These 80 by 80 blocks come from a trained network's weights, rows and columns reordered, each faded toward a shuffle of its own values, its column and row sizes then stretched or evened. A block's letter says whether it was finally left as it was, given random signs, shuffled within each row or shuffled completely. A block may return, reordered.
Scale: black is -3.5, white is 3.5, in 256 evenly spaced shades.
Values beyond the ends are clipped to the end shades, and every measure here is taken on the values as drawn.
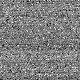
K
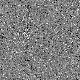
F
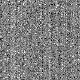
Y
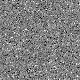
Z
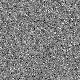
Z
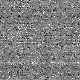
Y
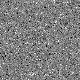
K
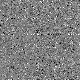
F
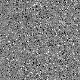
F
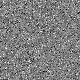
Z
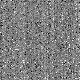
Y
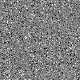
F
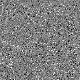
F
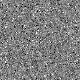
F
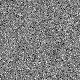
Z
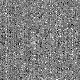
Y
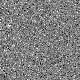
Z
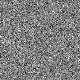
F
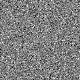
K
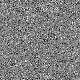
K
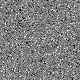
Z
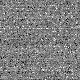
K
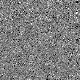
F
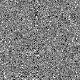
F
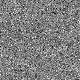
K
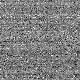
K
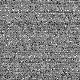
K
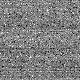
K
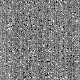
Y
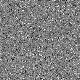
K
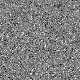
K
